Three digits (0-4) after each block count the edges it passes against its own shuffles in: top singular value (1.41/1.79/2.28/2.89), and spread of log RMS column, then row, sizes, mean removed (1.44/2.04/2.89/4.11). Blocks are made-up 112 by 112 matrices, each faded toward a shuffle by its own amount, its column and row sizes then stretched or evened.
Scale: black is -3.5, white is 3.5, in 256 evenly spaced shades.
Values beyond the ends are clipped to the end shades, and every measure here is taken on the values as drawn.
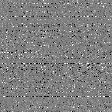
2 1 3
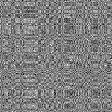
4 0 1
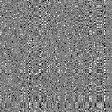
4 3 1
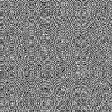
4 0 2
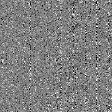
2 3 0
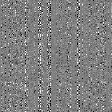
3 4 1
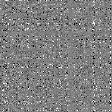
1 3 3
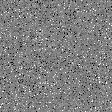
1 0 0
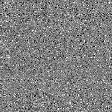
1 0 2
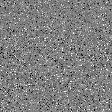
0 0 1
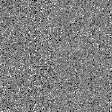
0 2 1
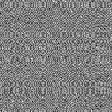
4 0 1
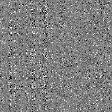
1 3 2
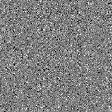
2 1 1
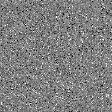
0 2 0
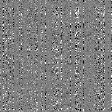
0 4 2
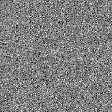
2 1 0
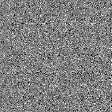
0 2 2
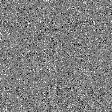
0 1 1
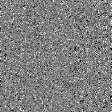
2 2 0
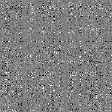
1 3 3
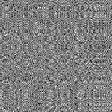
4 0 0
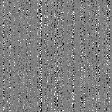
1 4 0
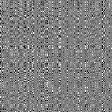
4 4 2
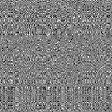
4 1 3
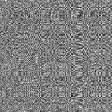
4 2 2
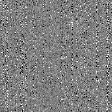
0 3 0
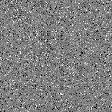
2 0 1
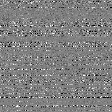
1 1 4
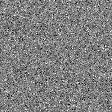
0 0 0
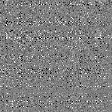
2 2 3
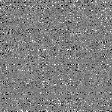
0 2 3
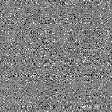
3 0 2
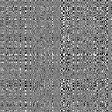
4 4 3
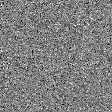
0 0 1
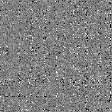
0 3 2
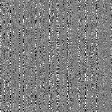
3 4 0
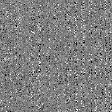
1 3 1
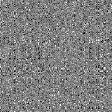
3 2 1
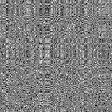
4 2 0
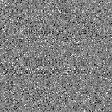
3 0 1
